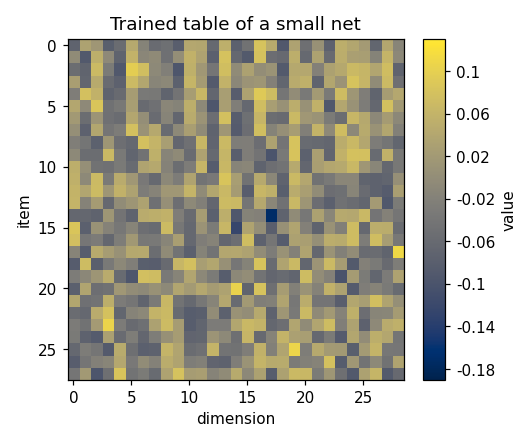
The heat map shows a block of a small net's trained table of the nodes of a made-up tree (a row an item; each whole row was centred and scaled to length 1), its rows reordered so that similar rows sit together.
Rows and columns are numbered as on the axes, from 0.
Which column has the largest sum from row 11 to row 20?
13
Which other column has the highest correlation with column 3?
7
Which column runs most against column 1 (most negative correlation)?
24
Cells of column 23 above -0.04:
20
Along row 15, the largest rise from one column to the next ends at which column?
15
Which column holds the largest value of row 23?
3
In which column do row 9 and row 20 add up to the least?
17
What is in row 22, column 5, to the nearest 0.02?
-0.02
